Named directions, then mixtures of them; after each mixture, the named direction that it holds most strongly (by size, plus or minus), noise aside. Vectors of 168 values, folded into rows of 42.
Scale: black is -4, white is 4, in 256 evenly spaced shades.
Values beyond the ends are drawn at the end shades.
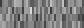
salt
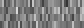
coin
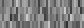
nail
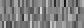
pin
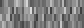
salt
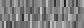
pin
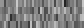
coin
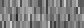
pin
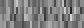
nail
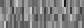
salt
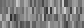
nail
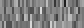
pin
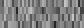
coin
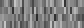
salt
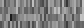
coin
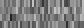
coin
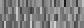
pin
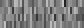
salt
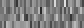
pin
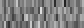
pin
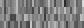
coin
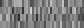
salt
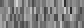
salt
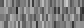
coin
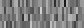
pin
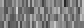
coin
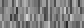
nail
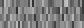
coin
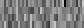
pin
